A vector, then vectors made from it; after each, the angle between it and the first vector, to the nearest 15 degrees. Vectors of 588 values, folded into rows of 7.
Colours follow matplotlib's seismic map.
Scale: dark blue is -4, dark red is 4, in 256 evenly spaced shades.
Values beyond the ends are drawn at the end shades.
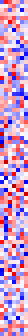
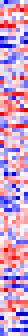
120 degrees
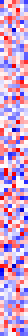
60 degrees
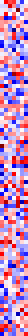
60 degrees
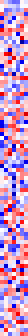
105 degrees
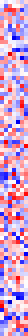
60 degrees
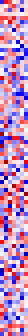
15 degrees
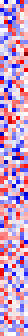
135 degrees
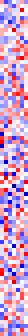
165 degrees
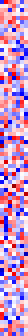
15 degrees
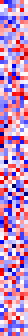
165 degrees
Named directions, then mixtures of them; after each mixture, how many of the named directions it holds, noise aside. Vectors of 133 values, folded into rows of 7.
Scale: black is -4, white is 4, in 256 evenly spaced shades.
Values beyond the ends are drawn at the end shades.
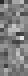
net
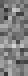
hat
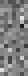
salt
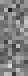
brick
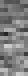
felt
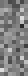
one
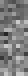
two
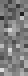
four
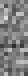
one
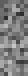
one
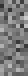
three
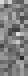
three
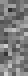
three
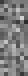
four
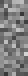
four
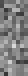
one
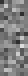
two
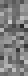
two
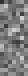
two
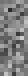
two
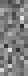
one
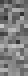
four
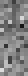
two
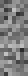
one
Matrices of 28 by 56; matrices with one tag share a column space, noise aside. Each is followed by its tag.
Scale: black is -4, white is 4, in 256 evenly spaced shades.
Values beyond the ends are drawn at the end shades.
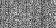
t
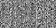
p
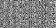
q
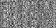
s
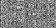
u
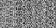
p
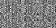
t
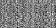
t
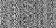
q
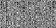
s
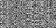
q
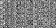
q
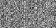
s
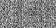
p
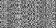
q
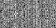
u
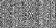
q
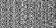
q
